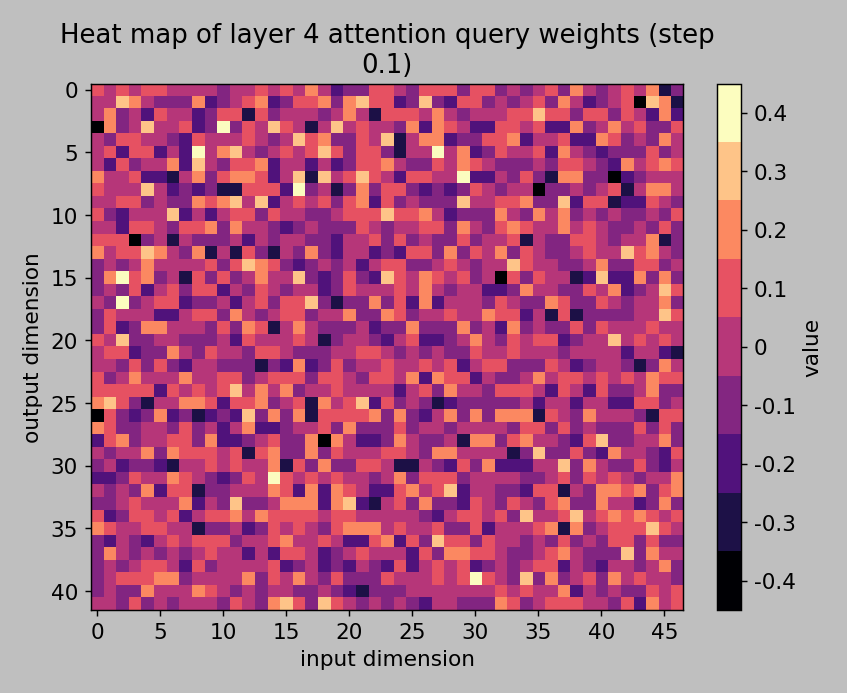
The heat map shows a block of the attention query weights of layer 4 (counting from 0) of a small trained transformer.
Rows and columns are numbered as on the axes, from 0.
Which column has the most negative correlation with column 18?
24
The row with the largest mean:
34
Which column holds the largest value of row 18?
45
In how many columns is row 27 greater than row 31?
12
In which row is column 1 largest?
25
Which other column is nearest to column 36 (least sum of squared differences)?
5
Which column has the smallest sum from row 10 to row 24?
18
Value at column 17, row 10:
-0.1
